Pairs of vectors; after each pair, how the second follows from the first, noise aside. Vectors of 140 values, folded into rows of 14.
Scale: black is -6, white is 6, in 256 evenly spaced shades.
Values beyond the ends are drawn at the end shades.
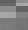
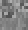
sign-scrambled.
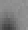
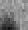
scaled up.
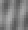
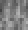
wrapped around, negated.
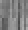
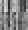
reversed, scaled up.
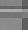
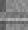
reversed.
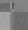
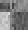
scaled up.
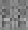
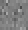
wrapped around, negated, partly zeroed.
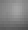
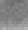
negated, partly zeroed.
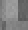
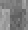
reversed, negated.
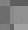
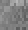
negated, partly zeroed.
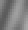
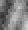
scaled up.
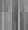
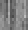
reversed.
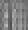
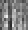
scaled up.
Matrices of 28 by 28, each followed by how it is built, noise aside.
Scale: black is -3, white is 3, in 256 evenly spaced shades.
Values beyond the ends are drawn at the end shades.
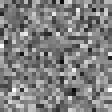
noise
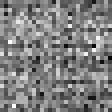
blocks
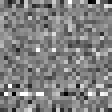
uneven rows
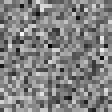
noise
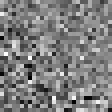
lower triangular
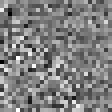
lower triangular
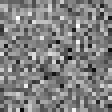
noise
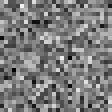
noise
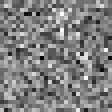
noise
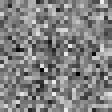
noise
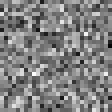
blocks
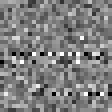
uneven rows
